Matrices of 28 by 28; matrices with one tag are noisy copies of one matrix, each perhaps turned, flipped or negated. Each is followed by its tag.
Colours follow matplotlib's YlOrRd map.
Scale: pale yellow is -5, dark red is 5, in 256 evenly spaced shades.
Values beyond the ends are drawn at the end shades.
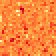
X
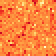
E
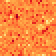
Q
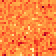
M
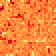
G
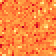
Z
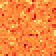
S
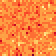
M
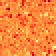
G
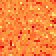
E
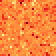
E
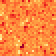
X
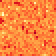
E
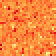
G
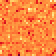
Z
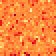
S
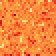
S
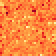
M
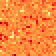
M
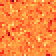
Q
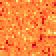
M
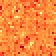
Q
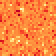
X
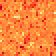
Q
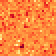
X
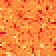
G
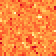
Q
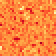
Q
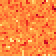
G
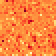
S
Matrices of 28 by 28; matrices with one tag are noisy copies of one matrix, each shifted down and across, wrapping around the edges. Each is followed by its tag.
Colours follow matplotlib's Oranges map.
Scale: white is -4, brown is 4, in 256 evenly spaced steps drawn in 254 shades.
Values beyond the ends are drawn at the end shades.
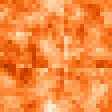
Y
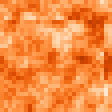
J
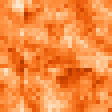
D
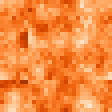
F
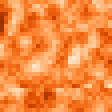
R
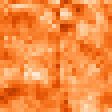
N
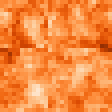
Y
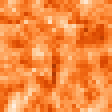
R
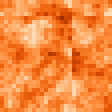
J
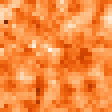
R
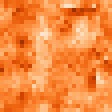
F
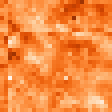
N
